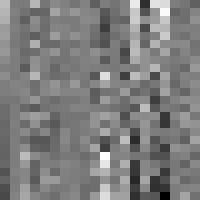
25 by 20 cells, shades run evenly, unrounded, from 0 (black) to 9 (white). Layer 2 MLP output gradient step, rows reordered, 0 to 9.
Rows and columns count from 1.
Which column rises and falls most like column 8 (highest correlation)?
6
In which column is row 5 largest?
17
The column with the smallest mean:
16
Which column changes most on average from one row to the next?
11
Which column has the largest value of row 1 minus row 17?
14
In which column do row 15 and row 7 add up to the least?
13
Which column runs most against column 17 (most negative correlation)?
12
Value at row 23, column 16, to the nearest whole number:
2
